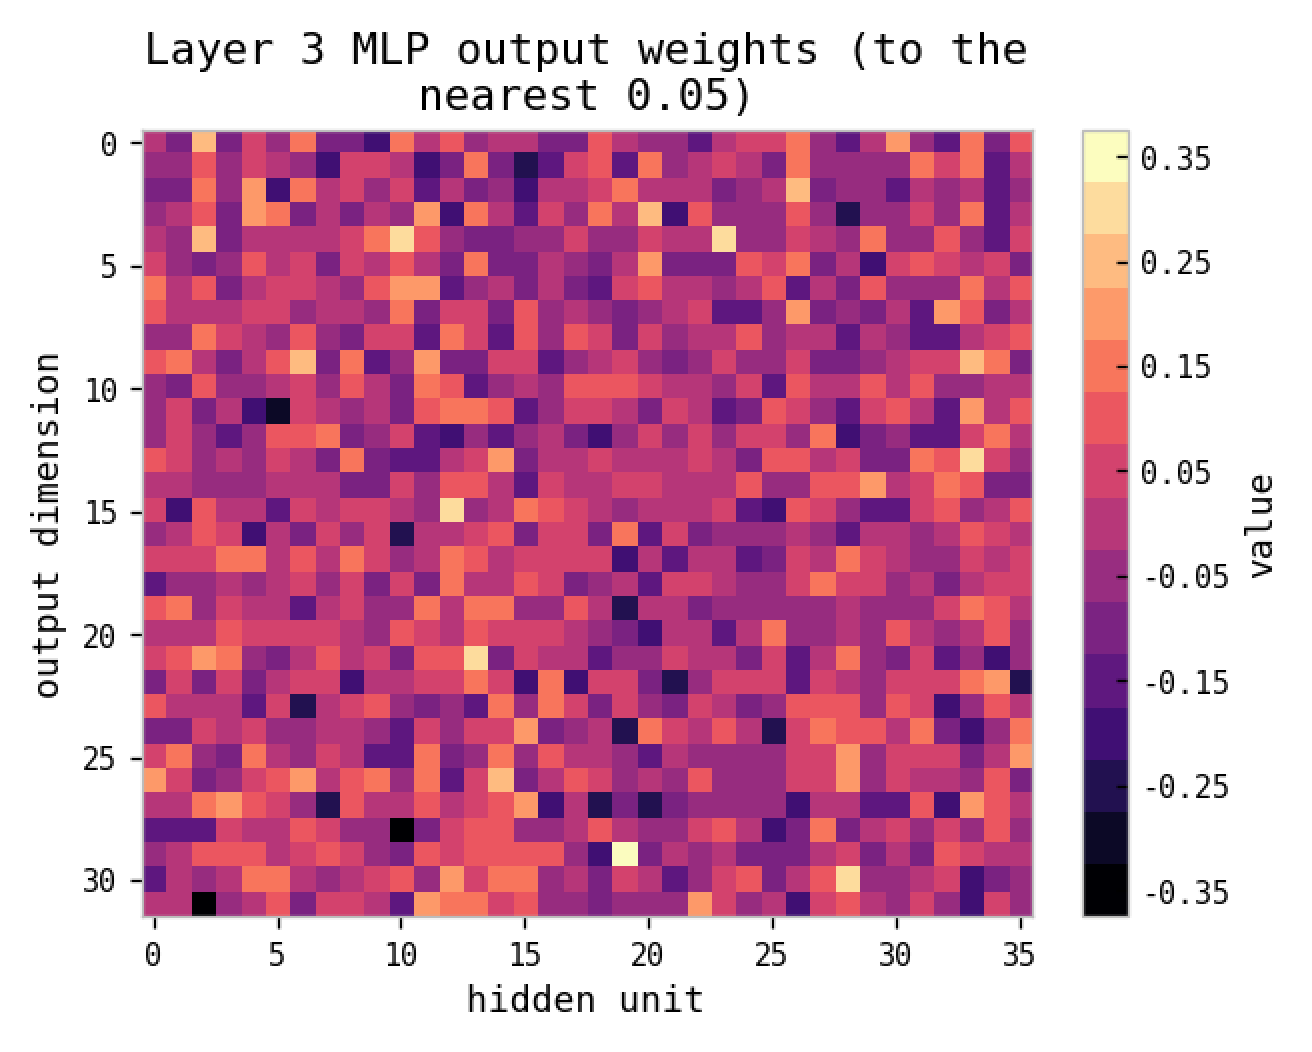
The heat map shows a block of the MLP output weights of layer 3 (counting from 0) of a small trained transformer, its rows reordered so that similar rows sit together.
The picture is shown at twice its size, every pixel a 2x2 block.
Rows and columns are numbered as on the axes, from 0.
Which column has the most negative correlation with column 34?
2
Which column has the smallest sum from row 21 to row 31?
10
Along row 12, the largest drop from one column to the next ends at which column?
28
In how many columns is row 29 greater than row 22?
16
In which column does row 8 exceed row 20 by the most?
20
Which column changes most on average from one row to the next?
33
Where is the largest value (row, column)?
29, 19
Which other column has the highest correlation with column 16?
7
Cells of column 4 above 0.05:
8
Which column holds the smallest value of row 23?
6
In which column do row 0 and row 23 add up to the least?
32
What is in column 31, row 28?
-0.05
